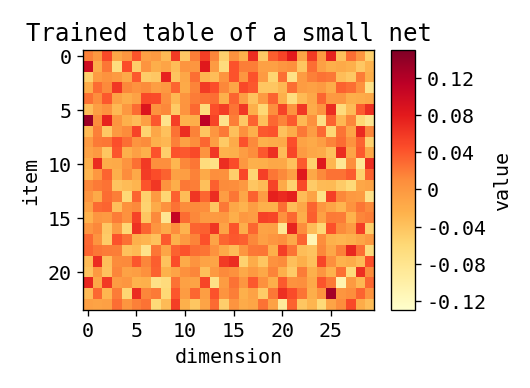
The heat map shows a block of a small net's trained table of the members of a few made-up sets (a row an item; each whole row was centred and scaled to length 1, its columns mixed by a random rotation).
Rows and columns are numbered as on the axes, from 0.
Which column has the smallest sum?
8
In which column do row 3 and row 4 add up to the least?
29
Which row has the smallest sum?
23
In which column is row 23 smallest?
20
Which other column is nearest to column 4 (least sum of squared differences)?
16
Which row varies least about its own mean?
14
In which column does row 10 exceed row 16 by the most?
24
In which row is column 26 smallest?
21
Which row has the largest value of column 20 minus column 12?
5
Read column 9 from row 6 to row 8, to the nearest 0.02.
0.06 0.02 0.02
